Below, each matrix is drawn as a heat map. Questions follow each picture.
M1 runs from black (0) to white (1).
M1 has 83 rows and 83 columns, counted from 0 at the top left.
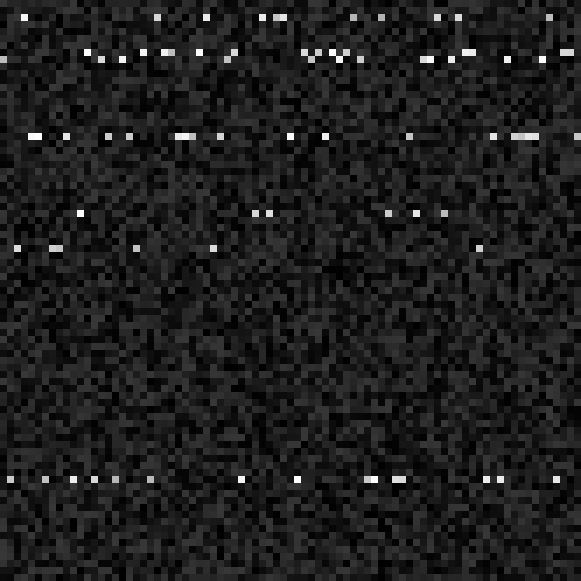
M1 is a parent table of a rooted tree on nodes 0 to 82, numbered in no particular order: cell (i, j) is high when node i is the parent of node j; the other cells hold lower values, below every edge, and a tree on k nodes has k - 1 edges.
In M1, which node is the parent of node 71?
68
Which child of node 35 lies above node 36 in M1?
30
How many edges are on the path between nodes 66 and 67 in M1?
2
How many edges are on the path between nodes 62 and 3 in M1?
2
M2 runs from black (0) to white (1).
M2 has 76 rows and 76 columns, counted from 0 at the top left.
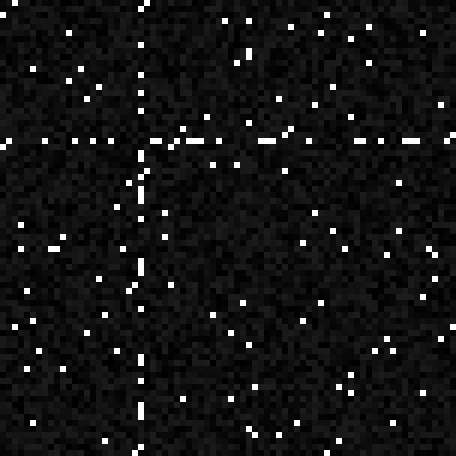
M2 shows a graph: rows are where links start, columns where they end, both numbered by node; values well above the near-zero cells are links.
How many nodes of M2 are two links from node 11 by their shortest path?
2
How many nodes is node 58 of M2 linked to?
4
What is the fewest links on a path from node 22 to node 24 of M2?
3
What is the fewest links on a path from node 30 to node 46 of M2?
6
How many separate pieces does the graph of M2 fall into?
5
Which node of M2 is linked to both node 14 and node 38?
node 55
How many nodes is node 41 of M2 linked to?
6
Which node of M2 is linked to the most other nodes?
node 23
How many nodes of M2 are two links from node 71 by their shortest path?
5
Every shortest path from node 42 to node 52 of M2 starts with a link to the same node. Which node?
node 64
